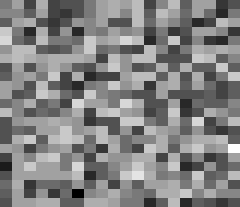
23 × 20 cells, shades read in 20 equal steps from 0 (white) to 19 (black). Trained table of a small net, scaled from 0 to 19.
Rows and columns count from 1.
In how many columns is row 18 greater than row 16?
13
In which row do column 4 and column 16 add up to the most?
12
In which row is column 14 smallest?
2
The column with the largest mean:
16
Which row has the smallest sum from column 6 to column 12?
5
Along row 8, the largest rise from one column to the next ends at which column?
20
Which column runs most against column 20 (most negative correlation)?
9
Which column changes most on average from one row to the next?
3
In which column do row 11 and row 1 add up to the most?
19
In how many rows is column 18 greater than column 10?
14
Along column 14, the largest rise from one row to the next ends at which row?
18
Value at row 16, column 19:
5
